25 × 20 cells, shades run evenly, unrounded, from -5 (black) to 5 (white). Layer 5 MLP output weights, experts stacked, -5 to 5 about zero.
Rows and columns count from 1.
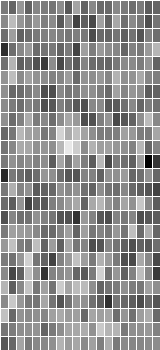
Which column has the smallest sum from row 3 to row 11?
6
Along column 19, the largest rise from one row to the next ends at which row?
13
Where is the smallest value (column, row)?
19, 12
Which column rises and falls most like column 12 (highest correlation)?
16
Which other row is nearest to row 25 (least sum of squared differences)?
10
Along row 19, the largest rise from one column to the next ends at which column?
18
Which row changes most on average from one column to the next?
20
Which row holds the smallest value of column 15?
9
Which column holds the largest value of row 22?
2
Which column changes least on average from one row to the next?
5
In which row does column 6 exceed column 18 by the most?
22
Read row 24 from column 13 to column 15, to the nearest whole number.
3 2 2
